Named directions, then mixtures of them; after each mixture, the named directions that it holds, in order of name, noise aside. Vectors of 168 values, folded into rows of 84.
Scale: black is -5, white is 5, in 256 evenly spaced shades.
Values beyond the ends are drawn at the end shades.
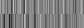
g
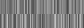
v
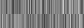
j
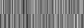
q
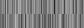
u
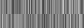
j.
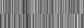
q.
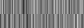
q.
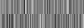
g, v.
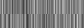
j, q.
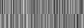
q.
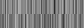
u.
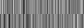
g, q.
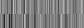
g.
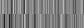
g.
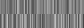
v.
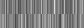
u.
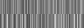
q, v.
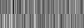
g, j.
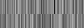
u, v.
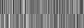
g, q.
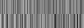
q, v.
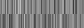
g, u.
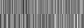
q, v.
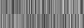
j.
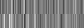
g.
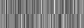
u.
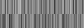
g, u.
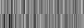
g.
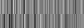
g.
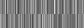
u, v.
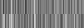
g, q.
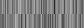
u.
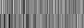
g, q.
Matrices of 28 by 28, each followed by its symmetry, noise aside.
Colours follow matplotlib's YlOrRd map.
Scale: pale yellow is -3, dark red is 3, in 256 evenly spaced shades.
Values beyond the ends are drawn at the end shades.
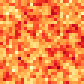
symmetric across the other diagonal.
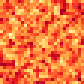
symmetric.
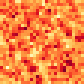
symmetric.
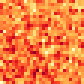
symmetric across the other diagonal.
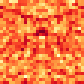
mirrored left to right.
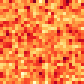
no symmetry.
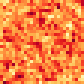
symmetric across the other diagonal.
